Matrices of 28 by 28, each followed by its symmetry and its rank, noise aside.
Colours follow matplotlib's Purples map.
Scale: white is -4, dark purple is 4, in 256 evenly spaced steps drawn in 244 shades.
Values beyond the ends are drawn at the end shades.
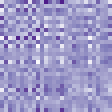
no symmetry, rank two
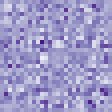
symmetric, rank four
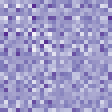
symmetric, rank two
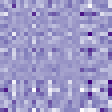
antisymmetric, rank two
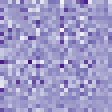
antisymmetric, rank four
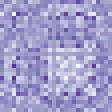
symmetric, rank three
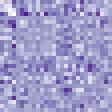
symmetric, rank four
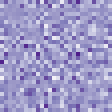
antisymmetric, rank four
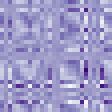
antisymmetric, rank two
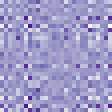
no symmetry, rank two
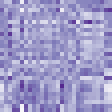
no symmetry, rank three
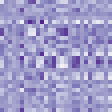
no symmetry, rank three
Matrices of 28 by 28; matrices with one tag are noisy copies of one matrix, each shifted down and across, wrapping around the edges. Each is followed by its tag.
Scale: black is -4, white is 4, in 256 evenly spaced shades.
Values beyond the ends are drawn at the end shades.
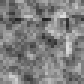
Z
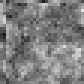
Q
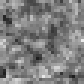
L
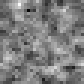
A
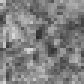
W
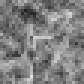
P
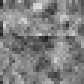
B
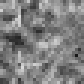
P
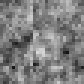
W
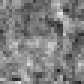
Q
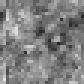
W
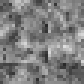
B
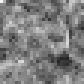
P
